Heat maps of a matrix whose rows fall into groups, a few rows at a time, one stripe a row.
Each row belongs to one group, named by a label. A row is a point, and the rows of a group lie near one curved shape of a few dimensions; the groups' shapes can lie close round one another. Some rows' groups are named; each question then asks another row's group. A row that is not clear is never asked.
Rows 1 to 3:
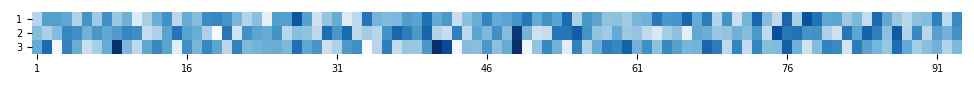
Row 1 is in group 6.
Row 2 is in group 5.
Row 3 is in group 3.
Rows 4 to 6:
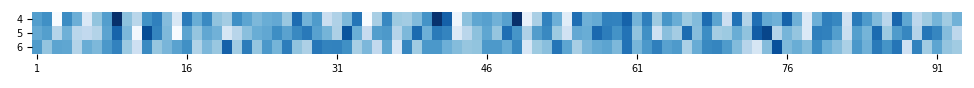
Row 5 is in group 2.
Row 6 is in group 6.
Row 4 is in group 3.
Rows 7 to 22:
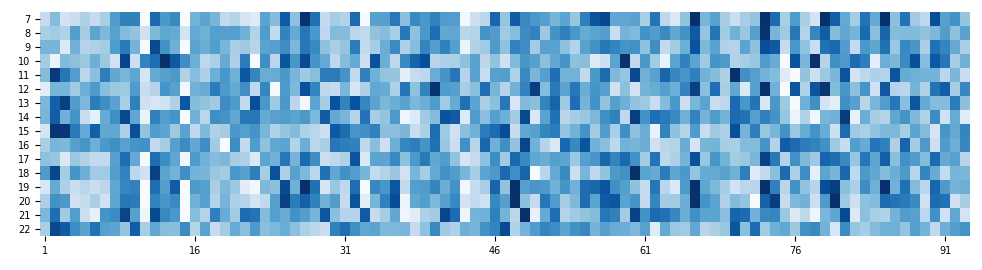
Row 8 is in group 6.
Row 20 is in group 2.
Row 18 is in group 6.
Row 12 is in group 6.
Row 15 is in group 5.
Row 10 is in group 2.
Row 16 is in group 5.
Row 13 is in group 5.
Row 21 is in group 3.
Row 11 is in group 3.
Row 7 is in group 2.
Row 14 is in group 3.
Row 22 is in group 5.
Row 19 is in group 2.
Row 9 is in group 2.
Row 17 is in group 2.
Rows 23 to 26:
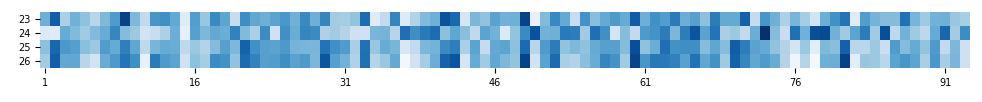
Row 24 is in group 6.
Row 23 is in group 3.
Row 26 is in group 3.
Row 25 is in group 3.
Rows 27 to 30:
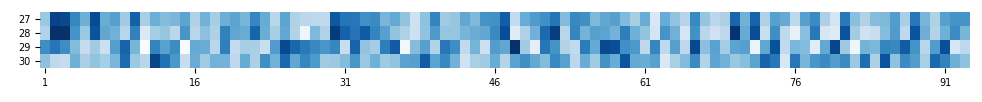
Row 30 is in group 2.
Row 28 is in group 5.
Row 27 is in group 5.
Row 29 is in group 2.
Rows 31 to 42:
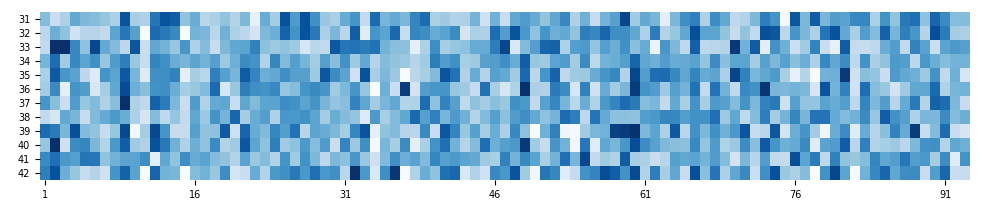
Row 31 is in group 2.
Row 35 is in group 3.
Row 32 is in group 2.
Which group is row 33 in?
5
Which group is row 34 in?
6
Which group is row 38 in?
6
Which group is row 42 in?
2
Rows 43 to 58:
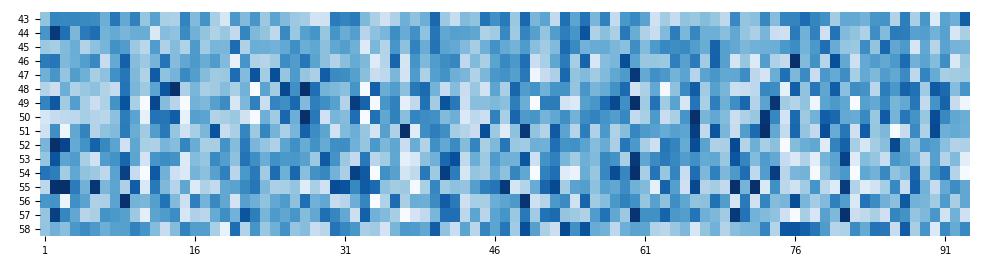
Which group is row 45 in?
6
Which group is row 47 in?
6
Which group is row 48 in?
2
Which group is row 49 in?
2
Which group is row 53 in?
3
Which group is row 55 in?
5
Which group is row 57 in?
3
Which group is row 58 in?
5
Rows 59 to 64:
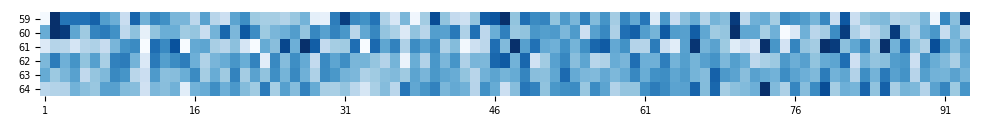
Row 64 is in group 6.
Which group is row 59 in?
5
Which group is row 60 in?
3
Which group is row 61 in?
2
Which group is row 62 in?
6
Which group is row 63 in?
6
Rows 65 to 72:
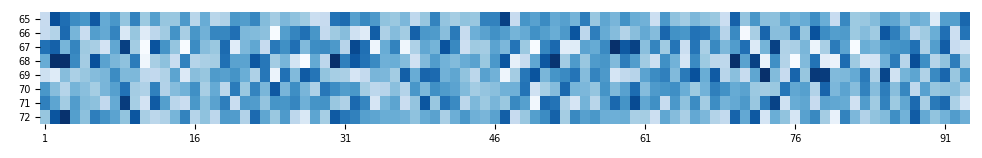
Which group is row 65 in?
5
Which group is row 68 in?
5
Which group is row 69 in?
6
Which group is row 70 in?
6
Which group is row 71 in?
2
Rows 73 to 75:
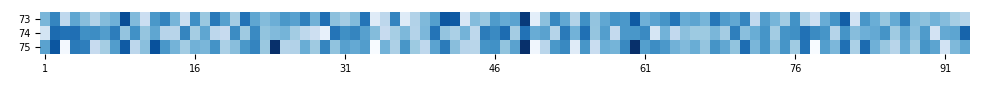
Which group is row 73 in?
3
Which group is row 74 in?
5
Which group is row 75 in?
6
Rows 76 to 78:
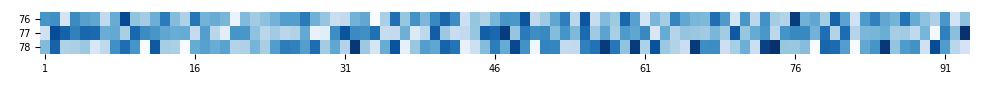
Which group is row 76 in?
3
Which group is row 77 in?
5
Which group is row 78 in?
2
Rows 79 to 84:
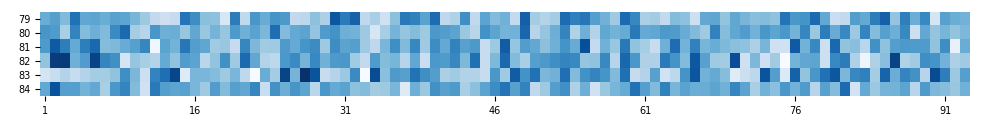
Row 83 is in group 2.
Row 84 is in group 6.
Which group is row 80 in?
6
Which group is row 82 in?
3
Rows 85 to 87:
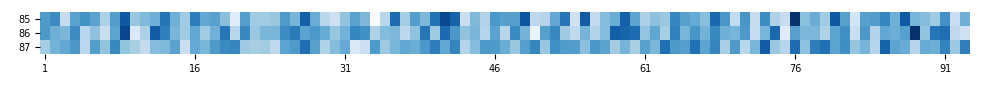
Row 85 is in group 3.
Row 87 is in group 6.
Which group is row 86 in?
2
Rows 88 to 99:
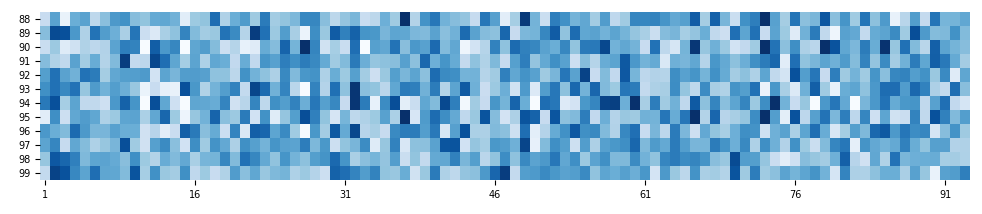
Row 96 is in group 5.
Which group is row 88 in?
6
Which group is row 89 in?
5
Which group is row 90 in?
2
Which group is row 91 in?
2
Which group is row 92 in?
3
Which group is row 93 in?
5
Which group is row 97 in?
3
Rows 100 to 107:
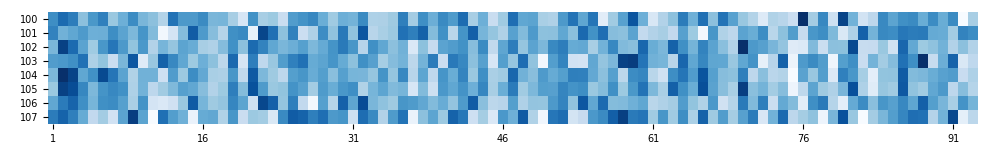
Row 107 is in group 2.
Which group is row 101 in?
5
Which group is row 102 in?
3
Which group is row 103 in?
2
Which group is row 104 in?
3
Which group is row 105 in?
3
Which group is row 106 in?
5
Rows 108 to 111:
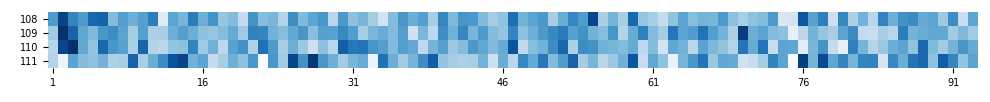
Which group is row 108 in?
3
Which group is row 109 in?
3
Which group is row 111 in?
2
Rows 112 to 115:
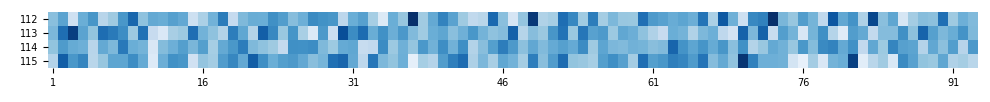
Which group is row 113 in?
5
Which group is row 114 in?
6
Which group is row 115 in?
3
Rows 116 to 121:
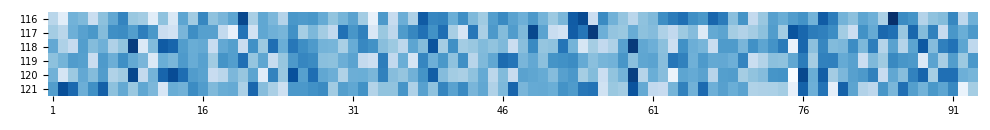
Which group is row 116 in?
6
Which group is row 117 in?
5
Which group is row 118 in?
2
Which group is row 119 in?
6
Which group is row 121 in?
3
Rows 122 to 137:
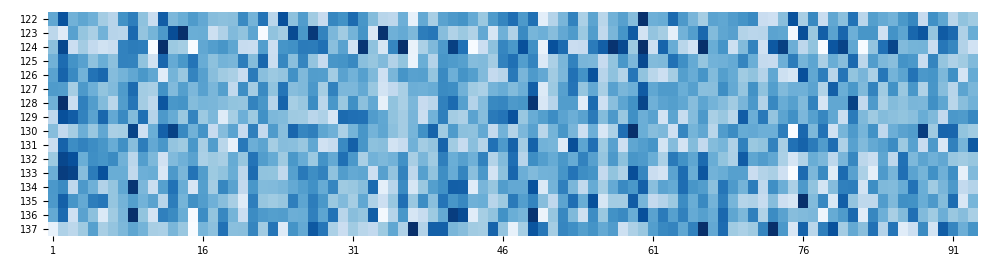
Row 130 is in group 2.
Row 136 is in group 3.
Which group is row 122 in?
6
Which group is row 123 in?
2
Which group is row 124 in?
2
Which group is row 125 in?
6
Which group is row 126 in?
3
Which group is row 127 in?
6
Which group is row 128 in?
6
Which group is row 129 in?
5
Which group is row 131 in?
5
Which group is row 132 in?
3
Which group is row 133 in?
3
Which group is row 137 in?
6
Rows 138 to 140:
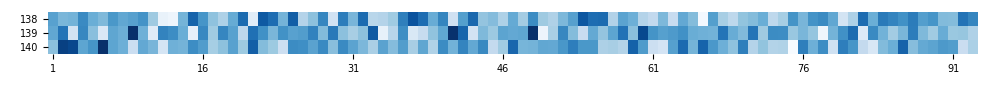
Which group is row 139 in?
3
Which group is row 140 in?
3
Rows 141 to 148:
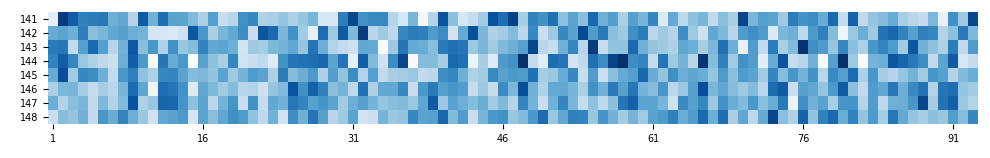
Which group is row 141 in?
5
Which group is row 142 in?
5
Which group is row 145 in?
6
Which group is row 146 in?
2
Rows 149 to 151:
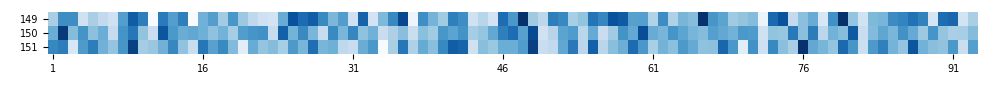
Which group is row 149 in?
2
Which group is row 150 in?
6
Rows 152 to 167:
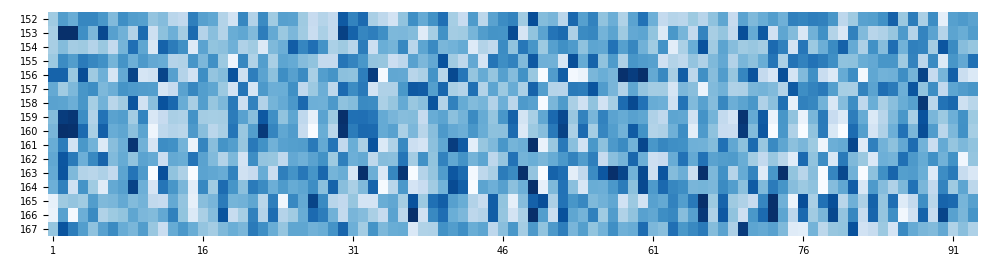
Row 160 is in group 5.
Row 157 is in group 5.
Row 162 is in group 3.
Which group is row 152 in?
5
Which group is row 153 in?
5
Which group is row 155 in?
5
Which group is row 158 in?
2
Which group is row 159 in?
5
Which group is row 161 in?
3
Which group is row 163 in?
2
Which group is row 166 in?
6
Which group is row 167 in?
3
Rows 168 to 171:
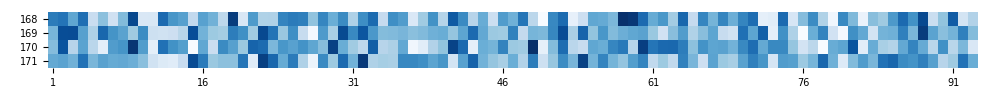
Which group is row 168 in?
2
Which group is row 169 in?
5
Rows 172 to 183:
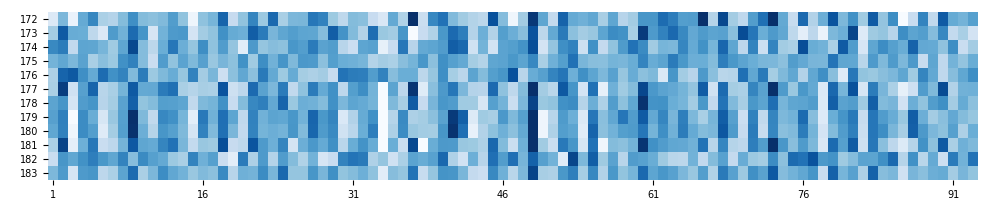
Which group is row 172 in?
6
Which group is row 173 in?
3
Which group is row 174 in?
3
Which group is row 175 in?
6
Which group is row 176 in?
5
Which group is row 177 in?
6
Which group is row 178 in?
6
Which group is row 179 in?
3
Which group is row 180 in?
3
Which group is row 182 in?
5
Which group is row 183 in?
6
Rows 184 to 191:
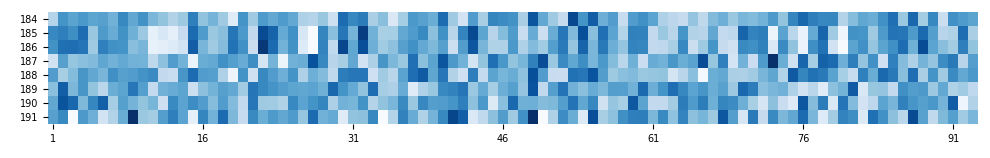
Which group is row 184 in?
5
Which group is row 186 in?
5
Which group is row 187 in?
6
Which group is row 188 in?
5
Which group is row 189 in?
3
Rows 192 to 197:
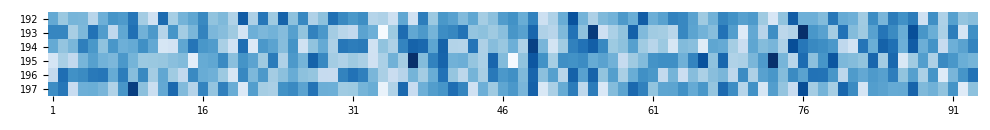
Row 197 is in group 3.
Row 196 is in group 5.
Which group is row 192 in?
6
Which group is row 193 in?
3
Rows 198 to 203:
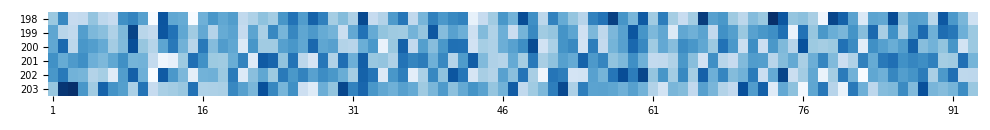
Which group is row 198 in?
2
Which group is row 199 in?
2
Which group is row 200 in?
3
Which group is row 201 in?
5
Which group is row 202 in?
2
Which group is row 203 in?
5
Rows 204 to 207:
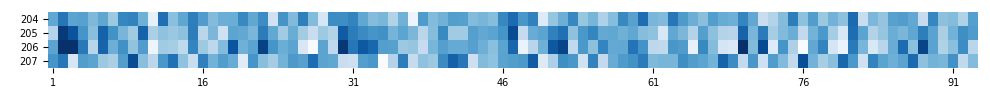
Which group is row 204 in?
6
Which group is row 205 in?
5
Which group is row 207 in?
3
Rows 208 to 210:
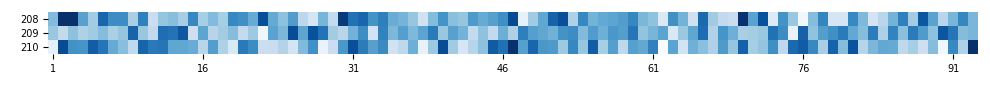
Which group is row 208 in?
5
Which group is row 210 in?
5
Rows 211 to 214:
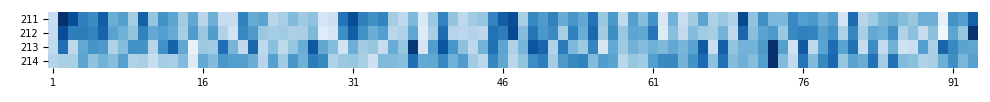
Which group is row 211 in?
5
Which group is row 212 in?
5
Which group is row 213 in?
6
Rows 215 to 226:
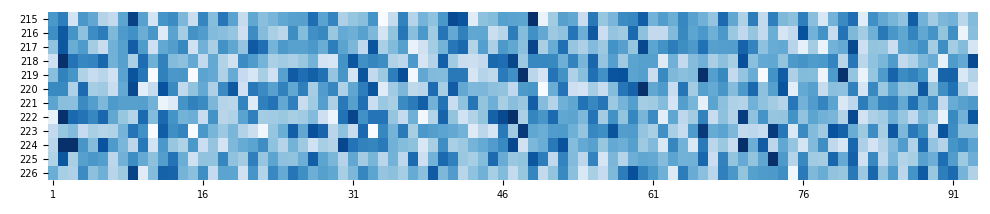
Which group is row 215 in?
3
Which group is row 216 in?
3
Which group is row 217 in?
3
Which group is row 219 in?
2
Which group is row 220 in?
2
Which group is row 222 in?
5
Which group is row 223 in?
2
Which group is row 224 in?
5
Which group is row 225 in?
6
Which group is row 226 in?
2
